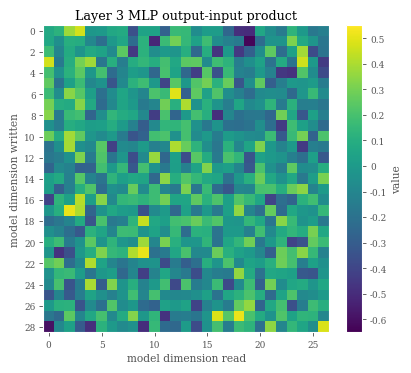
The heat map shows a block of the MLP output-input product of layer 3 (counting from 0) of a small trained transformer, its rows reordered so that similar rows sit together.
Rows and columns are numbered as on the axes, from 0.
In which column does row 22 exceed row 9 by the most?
22
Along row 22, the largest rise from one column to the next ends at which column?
4
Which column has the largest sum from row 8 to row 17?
3
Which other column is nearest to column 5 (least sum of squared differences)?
17
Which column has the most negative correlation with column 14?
21
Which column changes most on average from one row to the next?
16
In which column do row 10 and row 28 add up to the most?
26
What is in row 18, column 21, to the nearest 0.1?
-0.2
